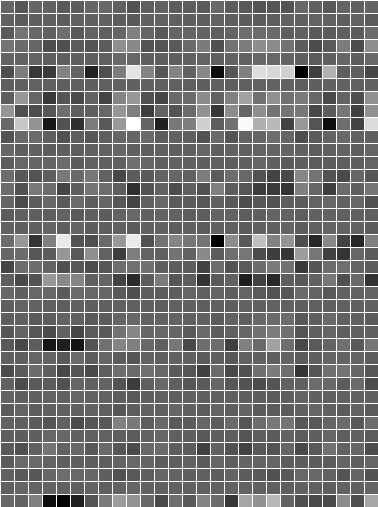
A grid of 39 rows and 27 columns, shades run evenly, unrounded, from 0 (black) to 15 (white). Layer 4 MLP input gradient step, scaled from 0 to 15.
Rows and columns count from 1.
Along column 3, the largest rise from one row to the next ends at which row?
10
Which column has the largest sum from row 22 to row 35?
24
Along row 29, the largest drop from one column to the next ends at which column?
22
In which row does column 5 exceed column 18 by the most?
19
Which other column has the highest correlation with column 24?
21
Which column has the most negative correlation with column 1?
11
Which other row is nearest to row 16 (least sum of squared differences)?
30
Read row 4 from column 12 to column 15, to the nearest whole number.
5 5 6 7
